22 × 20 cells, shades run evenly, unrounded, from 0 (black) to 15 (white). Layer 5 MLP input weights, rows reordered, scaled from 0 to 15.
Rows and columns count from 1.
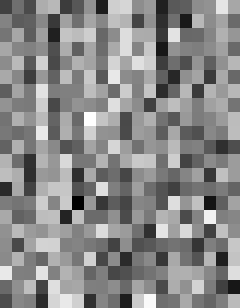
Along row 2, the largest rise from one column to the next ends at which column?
17
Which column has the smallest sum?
14
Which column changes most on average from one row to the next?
20
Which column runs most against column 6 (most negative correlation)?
18
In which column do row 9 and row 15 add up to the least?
7
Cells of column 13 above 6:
19
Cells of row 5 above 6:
15
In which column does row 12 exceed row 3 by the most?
5
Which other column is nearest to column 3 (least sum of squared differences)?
16
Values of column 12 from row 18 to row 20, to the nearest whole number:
5 7 6
